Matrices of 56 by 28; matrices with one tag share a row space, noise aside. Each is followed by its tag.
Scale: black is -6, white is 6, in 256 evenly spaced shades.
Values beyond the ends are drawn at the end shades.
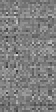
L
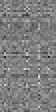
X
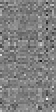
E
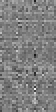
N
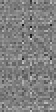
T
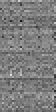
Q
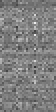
N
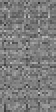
X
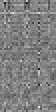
X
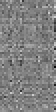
Q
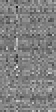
L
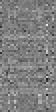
E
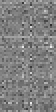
T
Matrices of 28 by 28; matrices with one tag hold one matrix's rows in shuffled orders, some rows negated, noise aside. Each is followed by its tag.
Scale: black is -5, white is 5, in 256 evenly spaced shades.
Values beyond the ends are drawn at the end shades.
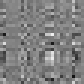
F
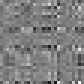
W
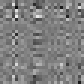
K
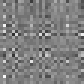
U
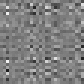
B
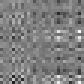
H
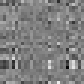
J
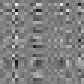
K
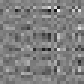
W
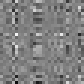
K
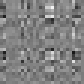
F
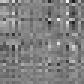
J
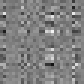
F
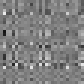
U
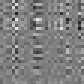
K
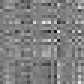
W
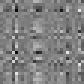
K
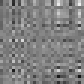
H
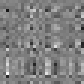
B
